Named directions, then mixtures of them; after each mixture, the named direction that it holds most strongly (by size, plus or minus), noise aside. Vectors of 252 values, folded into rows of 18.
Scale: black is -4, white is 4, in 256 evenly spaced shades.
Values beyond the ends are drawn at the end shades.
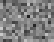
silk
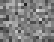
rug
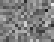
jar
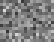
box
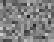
silk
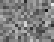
jar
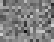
jar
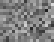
jar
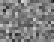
box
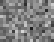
jar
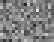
silk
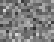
box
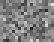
jar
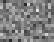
silk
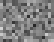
silk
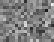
jar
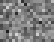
box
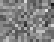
jar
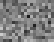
silk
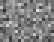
rug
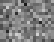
box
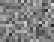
jar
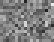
jar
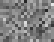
jar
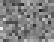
silk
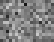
rug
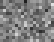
jar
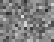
jar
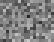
box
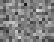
rug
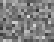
silk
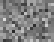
silk
